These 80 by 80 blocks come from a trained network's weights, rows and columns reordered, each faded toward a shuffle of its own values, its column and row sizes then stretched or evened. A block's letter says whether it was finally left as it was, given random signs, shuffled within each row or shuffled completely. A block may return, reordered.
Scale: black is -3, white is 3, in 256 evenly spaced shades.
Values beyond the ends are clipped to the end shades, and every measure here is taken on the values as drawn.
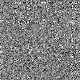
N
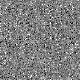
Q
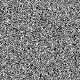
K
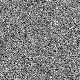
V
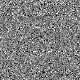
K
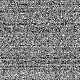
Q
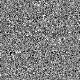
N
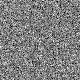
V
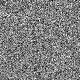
V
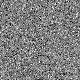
V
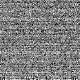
Q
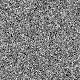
V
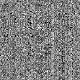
Q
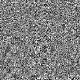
Q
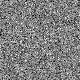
V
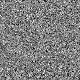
K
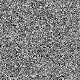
N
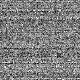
Q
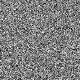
K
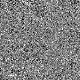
N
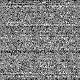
Q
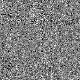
N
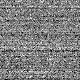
K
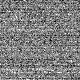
K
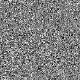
N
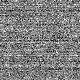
K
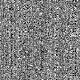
Q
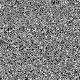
K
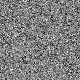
V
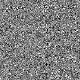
N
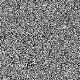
N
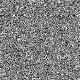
N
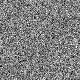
V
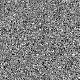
K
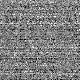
Q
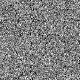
N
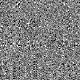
Q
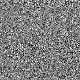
N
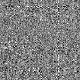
Q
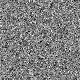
V
